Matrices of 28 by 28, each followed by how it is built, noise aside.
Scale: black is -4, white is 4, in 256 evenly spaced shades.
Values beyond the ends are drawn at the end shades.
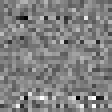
uneven rows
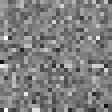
uneven rows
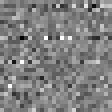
uneven rows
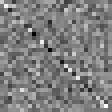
diagonal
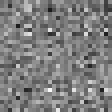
low rank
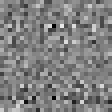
uneven rows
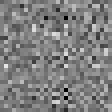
low rank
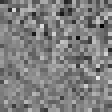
upper triangular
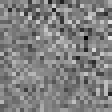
upper triangular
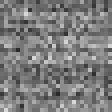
blocks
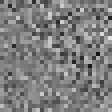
upper triangular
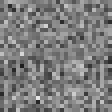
blocks
